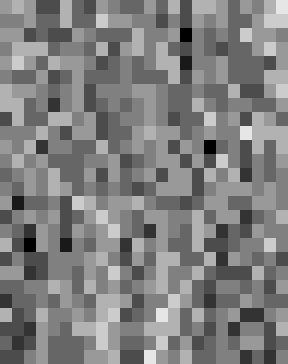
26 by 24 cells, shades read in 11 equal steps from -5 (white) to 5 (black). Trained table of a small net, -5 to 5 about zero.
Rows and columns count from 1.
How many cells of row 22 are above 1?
3
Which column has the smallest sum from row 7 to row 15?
24
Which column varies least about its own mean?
11
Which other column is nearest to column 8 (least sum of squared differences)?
5
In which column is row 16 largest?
21
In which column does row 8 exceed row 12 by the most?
19
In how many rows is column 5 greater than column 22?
14
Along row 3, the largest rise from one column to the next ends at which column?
16
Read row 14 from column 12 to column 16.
2 1 -1 -1 -1
